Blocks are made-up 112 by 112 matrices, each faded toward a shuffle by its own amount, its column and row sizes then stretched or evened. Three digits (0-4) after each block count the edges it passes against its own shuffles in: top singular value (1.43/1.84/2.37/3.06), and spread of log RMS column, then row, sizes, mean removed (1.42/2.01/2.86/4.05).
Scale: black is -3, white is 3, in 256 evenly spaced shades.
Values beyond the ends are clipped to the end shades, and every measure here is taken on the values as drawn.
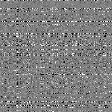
3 2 4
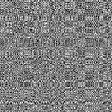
4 0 2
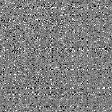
2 2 3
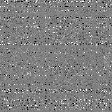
0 2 3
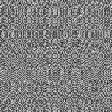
4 1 0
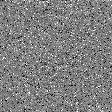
1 0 0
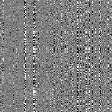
4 4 1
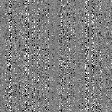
2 4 1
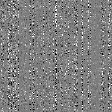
0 4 1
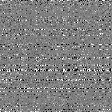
3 1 4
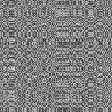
4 1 2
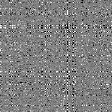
3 3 3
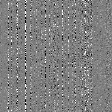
2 4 0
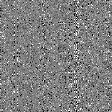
2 3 0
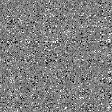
1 2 2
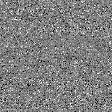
1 0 2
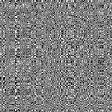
4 3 2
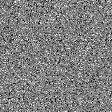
1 0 2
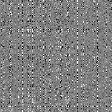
3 4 2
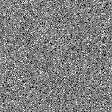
1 1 0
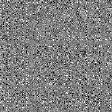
0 3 3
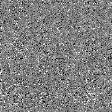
0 2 2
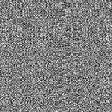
3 0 2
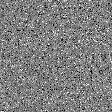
0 0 1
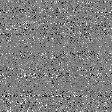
0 1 3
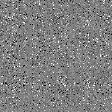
0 3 2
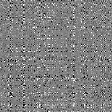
3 3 3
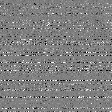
1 0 4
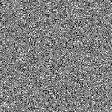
2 1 0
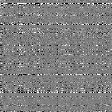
3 2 4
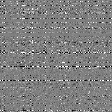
3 2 4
